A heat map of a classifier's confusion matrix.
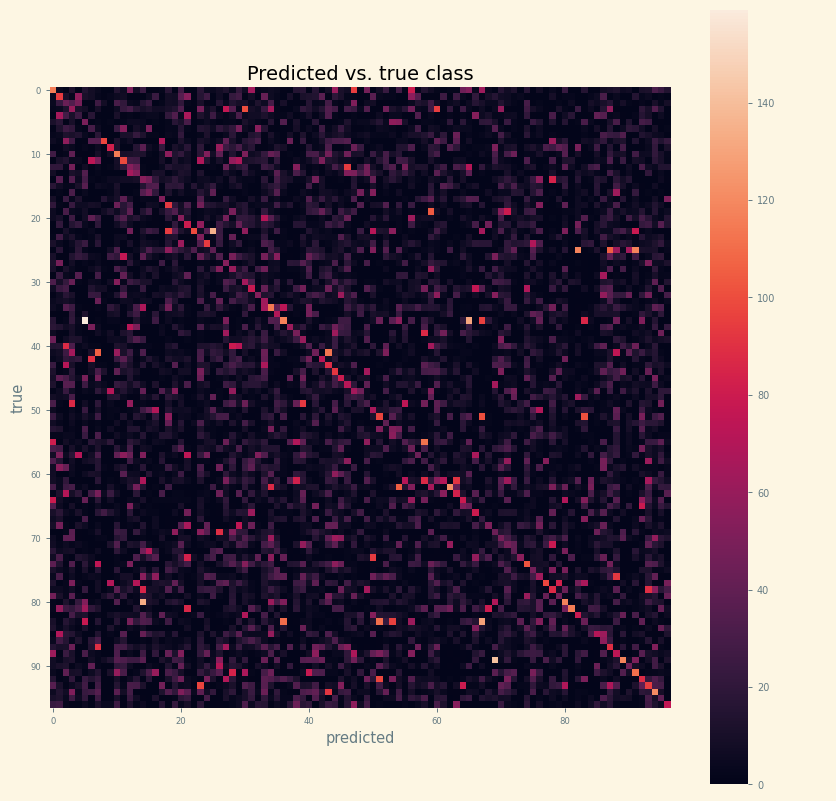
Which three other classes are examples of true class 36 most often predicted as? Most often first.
5, 65, 67
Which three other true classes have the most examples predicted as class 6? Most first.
42, 11, 37
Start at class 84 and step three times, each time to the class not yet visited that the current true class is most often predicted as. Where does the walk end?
74
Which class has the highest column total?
33
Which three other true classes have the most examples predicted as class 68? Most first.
81, 21, 73
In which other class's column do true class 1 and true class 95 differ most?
4
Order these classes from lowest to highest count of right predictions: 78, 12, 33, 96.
12, 33, 96, 78
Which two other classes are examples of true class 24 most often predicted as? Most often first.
75, 20
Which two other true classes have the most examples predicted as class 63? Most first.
61, 96
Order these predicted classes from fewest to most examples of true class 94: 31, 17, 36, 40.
36, 17, 31, 40
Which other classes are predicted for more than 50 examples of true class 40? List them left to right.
2, 28, 29, 59
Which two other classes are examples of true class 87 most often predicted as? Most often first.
7, 27
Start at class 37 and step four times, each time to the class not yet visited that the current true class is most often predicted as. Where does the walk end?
26
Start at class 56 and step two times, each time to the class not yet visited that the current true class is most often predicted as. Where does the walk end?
51
